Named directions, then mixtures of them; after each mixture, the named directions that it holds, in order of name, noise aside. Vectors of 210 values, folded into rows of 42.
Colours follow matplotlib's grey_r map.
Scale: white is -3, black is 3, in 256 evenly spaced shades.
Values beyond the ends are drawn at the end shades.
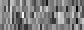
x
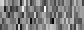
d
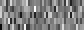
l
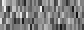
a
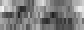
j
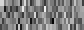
d.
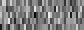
a, l.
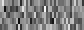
d.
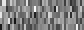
a, l.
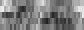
j.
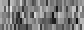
j, x.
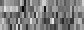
d, j.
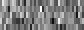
a, x.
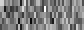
d.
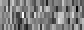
x.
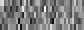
d.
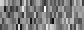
d.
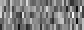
l, x.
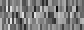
l, x.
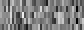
x.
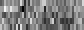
d, j.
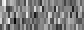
a, l.
